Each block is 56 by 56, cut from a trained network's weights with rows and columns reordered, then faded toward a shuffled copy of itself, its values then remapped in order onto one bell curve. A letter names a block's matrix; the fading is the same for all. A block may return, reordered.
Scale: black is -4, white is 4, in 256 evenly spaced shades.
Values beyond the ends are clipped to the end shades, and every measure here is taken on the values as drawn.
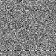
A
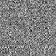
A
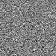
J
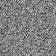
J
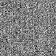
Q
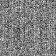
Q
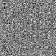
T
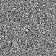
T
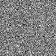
J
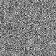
T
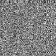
T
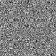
A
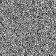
J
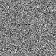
J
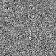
T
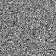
J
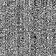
Q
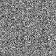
J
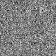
T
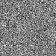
T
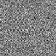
A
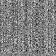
Q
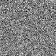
T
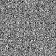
J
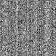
Q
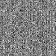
Q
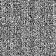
Q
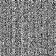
Q
